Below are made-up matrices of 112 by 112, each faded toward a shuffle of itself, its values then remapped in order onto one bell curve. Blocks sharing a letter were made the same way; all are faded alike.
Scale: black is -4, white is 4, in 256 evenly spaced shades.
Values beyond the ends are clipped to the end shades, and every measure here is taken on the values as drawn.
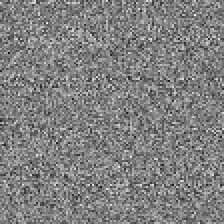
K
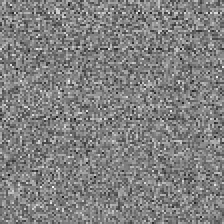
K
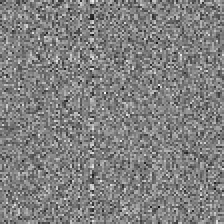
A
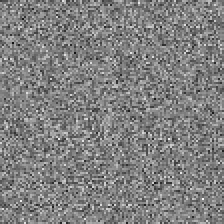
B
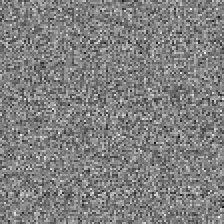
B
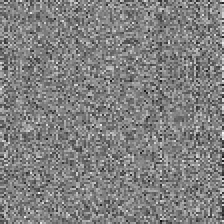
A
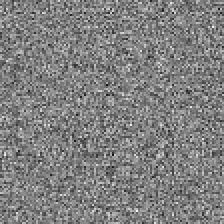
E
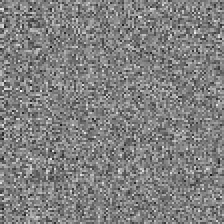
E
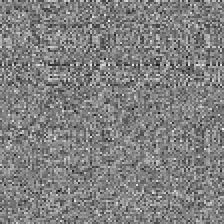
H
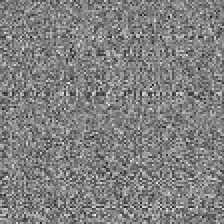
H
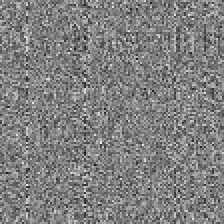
A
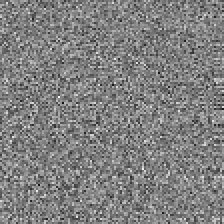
E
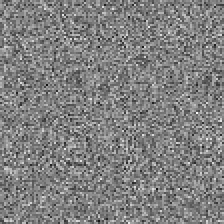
E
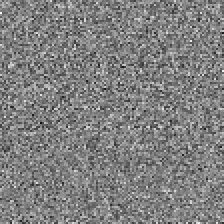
B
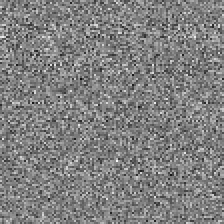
K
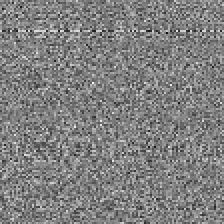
H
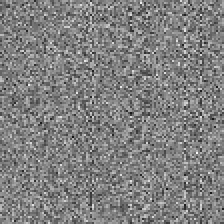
A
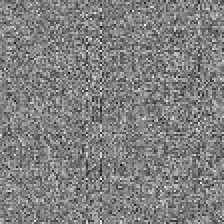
A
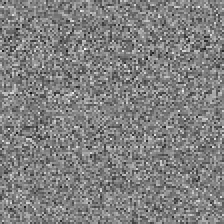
K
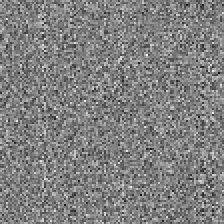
A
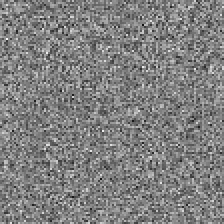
E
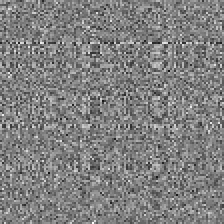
H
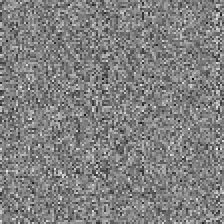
A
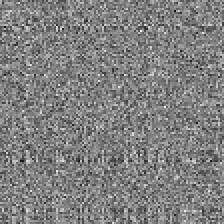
H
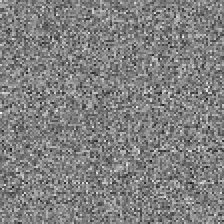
K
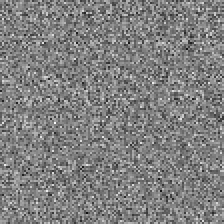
K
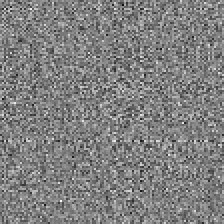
H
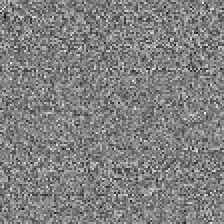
B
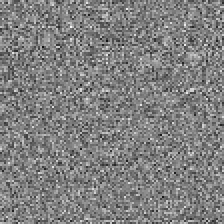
E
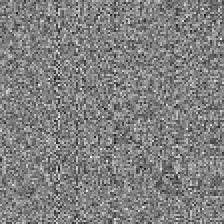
A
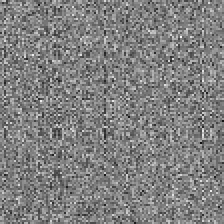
A
